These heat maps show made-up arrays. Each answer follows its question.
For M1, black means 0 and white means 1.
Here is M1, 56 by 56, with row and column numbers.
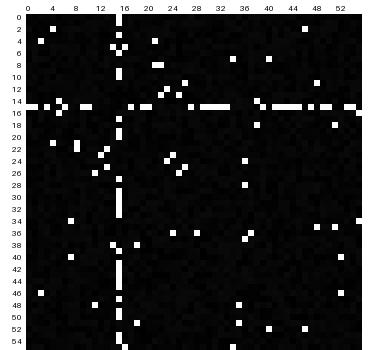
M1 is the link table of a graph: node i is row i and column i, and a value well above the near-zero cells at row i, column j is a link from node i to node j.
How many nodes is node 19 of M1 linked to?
1
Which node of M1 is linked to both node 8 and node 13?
node 22
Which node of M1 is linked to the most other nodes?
node 15
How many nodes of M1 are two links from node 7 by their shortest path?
2
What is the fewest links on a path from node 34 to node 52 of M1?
3
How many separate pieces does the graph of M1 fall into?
3
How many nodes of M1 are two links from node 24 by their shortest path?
3
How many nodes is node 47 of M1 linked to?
1
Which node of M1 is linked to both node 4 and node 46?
node 2
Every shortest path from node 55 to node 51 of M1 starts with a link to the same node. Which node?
node 16
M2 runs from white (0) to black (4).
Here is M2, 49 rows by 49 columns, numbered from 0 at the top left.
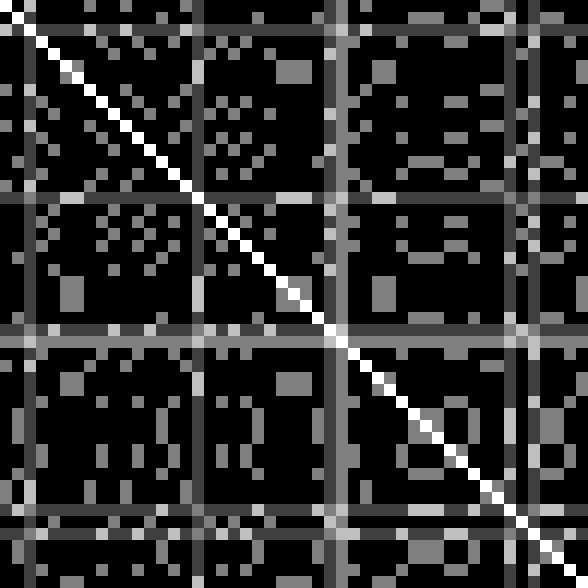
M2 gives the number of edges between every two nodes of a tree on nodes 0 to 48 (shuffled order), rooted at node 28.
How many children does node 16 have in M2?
8
